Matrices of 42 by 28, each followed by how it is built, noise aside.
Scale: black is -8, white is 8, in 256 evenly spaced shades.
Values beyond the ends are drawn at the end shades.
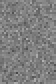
noise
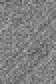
Hankel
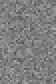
noise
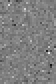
sparse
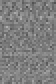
repeating columns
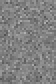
repeating columns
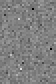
sparse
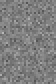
repeating columns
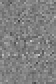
uneven rows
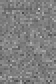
uneven rows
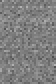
repeating columns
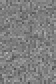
noise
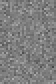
noise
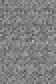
repeating columns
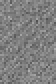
Hankel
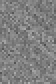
Toeplitz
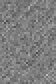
Hankel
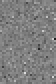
sparse
